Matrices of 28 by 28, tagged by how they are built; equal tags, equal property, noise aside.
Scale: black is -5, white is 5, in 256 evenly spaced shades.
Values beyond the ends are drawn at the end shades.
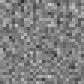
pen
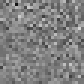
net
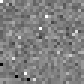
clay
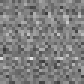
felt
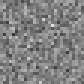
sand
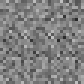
felt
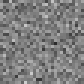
felt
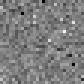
clay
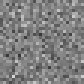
sand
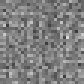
pen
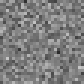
sand
